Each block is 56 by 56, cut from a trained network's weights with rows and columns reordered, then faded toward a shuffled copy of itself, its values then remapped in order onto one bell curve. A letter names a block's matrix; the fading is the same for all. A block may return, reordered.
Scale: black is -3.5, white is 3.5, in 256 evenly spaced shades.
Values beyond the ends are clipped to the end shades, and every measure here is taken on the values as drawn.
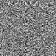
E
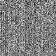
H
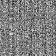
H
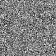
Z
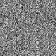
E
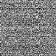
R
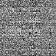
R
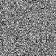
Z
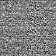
R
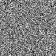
Z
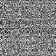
R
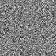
E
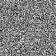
Z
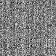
H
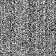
H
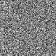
Z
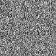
E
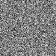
Z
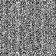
H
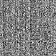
H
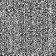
H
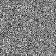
Z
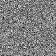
Z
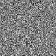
E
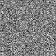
E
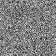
Z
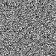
Z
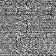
R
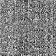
H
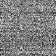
R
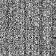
H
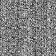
H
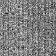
H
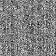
H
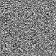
E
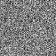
Z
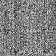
H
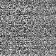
R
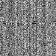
H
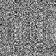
E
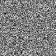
Z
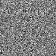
Z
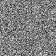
Z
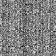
H
